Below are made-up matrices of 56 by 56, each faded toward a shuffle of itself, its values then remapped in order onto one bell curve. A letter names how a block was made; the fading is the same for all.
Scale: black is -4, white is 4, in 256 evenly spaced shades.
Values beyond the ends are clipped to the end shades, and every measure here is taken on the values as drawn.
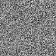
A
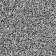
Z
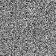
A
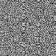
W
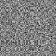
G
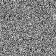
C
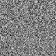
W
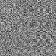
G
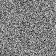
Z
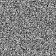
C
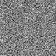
W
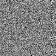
A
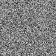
C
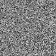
A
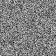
Z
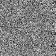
A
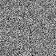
A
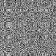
G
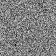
Z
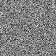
C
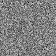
C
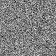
Z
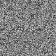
C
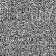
W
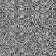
G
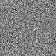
W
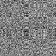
G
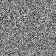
C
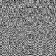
G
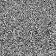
A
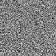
W
